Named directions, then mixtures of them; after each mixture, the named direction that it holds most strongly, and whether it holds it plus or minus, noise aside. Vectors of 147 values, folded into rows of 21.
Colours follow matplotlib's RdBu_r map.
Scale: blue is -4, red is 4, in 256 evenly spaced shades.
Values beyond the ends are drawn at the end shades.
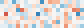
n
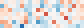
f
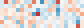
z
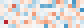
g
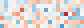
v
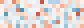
n, minus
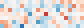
f, plus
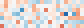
v, minus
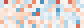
z, plus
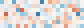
n, plus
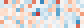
z, plus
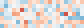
v, plus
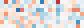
z, plus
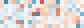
z, minus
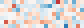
g, plus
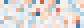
z, minus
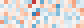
z, plus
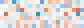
n, plus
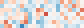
f, plus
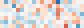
z, minus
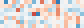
z, minus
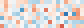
v, minus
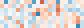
z, minus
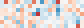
z, plus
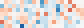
f, plus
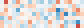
z, plus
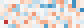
g, plus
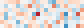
n, minus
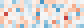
n, plus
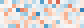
n, plus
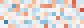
g, minus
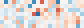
z, minus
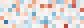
g, minus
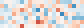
f, minus
